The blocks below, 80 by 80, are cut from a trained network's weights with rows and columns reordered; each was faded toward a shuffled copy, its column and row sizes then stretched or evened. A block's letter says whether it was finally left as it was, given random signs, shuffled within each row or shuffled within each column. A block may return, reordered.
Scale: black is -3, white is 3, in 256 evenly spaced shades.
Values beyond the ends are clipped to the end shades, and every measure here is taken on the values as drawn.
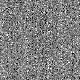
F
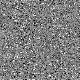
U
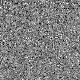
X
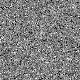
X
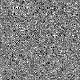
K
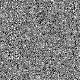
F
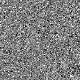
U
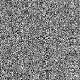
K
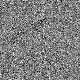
F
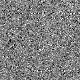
U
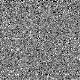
U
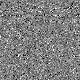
X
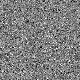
X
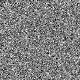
X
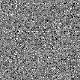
K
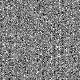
F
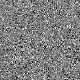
K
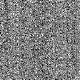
K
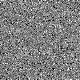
X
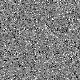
U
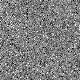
F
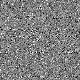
X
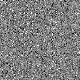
K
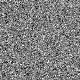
X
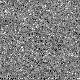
X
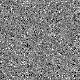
U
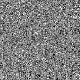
K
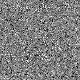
U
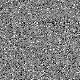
U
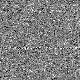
X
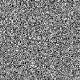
K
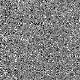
K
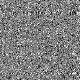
K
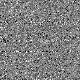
U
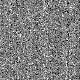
F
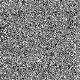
U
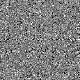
K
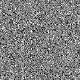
K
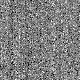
F
